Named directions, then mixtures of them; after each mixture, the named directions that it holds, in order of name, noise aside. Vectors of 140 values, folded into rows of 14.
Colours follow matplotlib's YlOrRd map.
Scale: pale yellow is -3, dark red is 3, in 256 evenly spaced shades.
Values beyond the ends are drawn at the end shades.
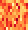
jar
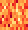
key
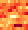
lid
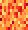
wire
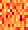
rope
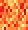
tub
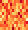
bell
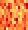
jar, key.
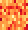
lid, wire.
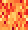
bell, lid.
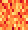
bell.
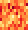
lid, rope, wire.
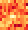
lid, wire.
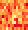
jar, key, lid.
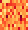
bell, rope.
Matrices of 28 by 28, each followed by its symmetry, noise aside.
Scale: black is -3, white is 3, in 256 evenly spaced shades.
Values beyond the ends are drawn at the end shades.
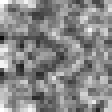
mirrored top to bottom.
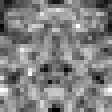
mirrored left to right.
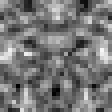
mirrored left to right.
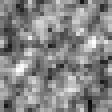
same after a half turn.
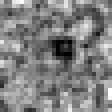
symmetric across the other diagonal.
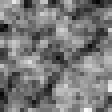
symmetric.
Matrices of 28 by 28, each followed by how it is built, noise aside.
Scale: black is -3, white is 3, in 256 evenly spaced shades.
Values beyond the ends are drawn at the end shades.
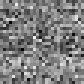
blocks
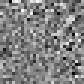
upper triangular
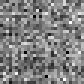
blocks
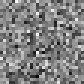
noise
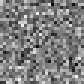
noise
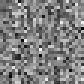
blocks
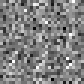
repeating columns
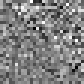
upper triangular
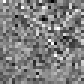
upper triangular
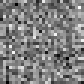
blocks
